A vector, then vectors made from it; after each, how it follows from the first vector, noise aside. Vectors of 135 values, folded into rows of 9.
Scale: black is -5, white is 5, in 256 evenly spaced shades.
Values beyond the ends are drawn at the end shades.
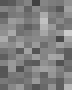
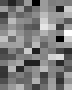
scaled up.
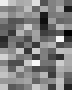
negated, scaled up.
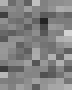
sign-scrambled.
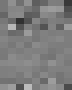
wrapped around, negated, partly zeroed.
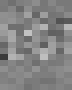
wrapped around, negated, partly zeroed.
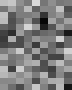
negated, scaled up.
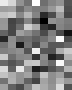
negated, scaled up.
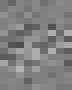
wrapped around, negated, partly zeroed.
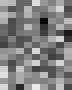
negated, scaled up.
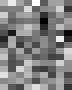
negated, scaled up.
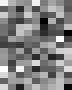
negated, scaled up.
